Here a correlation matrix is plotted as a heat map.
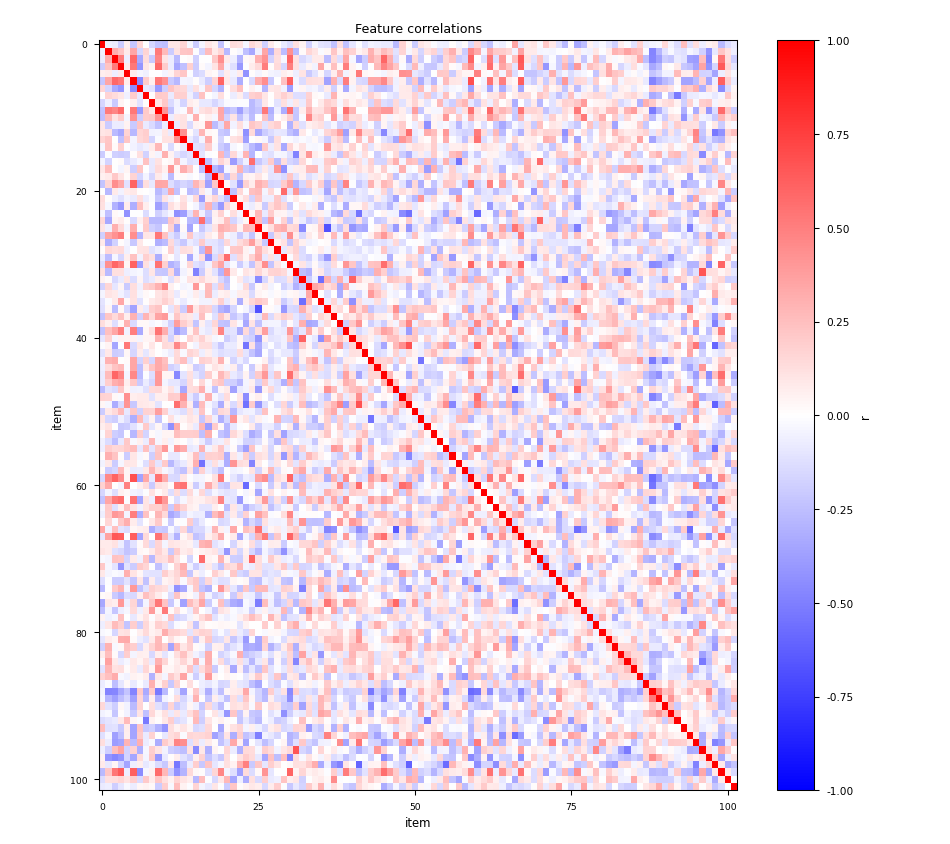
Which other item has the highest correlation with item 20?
29
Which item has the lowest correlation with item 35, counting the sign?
32
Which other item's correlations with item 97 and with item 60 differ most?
88
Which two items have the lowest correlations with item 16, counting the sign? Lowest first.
57, 21
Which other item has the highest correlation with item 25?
66
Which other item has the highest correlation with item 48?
60
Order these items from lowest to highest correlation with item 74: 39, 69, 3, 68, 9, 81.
68, 69, 81, 9, 3, 39
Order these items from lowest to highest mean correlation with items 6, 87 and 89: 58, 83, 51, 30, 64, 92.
30, 64, 83, 58, 92, 51
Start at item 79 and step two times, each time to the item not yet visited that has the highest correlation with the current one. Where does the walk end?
31
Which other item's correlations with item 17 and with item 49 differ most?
98
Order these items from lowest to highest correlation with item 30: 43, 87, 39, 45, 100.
87, 100, 43, 39, 45
